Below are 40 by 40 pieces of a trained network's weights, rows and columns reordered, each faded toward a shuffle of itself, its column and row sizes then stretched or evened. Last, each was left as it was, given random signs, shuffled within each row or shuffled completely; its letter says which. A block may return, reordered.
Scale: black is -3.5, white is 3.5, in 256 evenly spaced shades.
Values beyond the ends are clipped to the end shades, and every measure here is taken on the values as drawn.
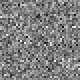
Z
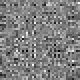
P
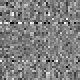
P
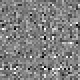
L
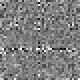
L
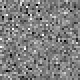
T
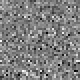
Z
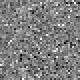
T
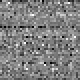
Z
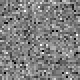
T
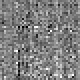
P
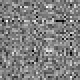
P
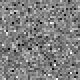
T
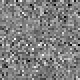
Z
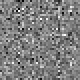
L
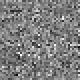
L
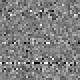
Z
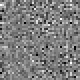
L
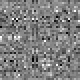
P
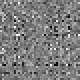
L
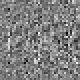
P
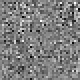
L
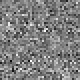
Z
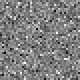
T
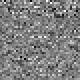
Z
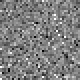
T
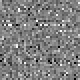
Z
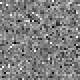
T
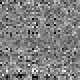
P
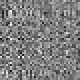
P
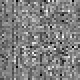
P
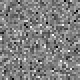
T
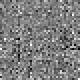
L
